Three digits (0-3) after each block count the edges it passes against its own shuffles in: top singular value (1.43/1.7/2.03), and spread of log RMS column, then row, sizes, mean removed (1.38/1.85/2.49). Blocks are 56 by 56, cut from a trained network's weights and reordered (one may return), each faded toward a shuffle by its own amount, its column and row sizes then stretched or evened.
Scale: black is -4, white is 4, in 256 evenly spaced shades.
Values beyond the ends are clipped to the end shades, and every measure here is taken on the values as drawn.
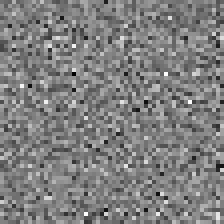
1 1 1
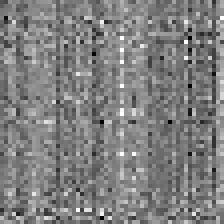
3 2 2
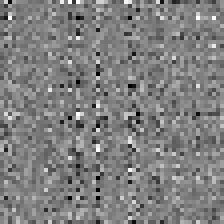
2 3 2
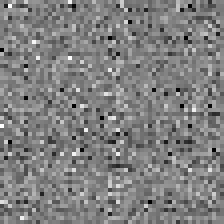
0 1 1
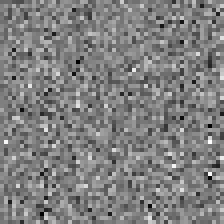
0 2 0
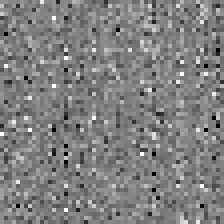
0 2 0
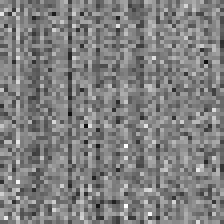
3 2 0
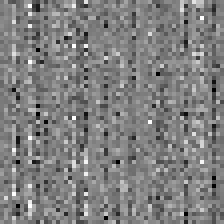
2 3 0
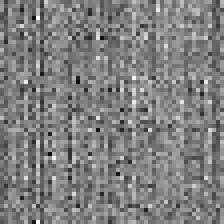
3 2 1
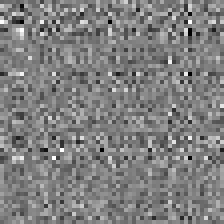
3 2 3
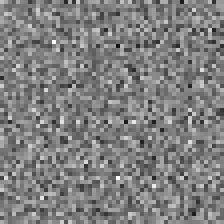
0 0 2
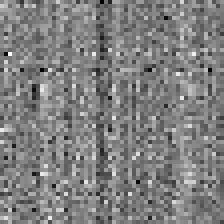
2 1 2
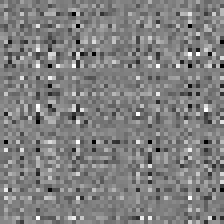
3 3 3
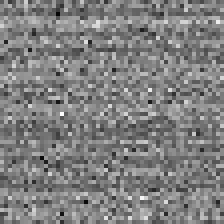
2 0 0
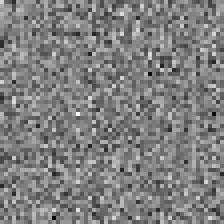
1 2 0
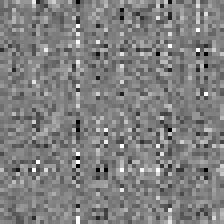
2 3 2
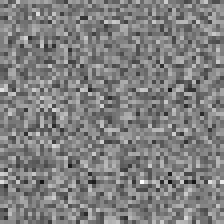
2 0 1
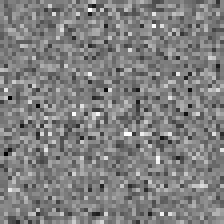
0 0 2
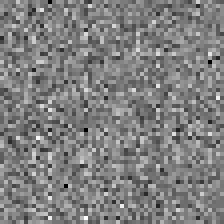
1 2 0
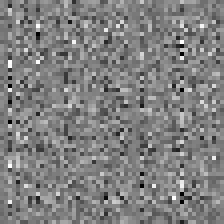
0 3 1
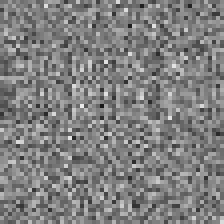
2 0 0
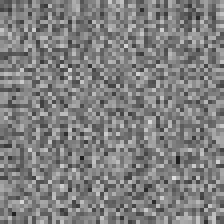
3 0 0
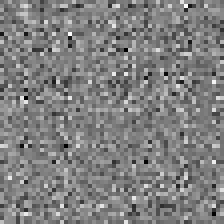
0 2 2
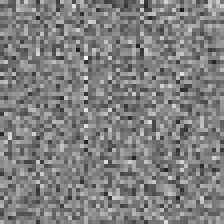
2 1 0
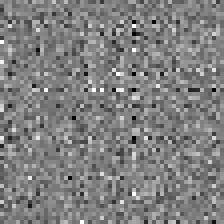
2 2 2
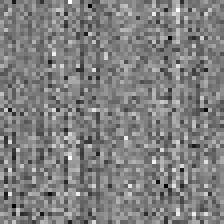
2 2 1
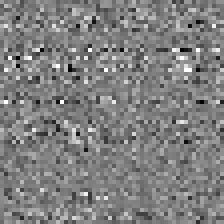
1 1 3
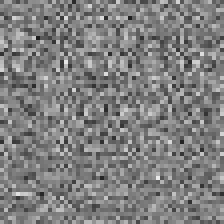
3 0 3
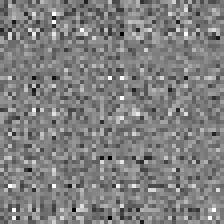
2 2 3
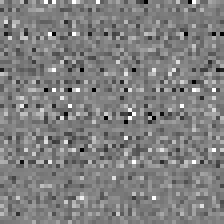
0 0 3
